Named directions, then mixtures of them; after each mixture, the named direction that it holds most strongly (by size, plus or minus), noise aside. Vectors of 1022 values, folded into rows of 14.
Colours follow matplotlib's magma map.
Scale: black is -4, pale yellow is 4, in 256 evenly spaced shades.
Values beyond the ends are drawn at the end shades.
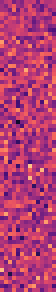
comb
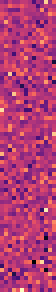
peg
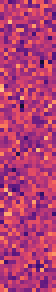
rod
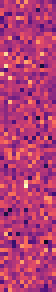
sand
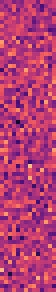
comb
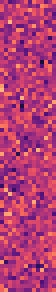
rod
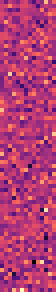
peg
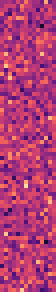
sand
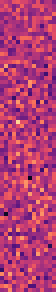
comb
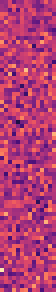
comb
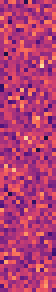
rod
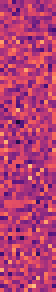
comb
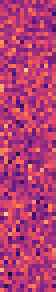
comb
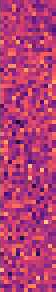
comb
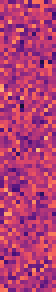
rod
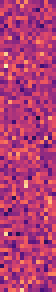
sand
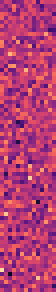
comb
